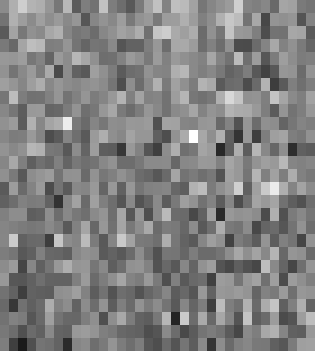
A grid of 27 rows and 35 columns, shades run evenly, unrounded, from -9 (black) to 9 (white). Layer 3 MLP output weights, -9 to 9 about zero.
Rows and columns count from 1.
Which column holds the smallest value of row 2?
30
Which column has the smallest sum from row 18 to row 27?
3
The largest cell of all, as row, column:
11, 22
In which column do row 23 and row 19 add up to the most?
7
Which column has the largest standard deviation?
27
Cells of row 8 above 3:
7
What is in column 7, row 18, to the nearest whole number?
0
